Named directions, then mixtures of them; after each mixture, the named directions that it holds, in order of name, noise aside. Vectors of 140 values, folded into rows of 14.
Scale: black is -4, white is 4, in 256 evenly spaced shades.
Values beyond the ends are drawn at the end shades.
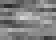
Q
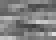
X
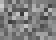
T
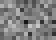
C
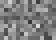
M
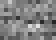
C, M, X.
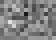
C, Q, T.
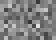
C, M.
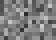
C, M, T.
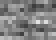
C, X.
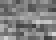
M, Q, X.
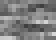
X.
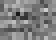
C, Q, T.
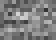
C, Q, T.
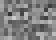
T, X.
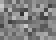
T.
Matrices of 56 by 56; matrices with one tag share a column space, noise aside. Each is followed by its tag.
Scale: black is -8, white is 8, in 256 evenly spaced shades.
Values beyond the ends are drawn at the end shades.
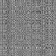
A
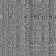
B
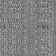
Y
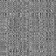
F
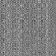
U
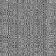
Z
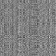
Z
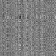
B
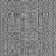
F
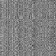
B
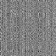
F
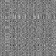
B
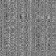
B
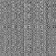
Y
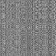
Y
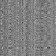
A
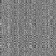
Z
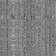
B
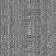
Z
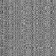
A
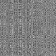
Z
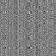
A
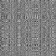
B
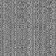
Y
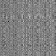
B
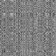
F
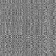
Z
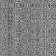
U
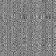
B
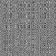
Y
